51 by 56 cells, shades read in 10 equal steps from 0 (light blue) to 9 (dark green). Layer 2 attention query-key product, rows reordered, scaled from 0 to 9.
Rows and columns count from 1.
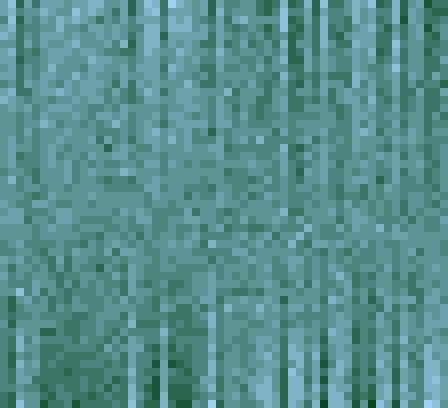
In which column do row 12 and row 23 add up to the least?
2
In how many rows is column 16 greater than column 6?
15
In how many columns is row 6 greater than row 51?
24
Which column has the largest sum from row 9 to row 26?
54
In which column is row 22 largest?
38
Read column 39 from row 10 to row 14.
5 4 4 5 4
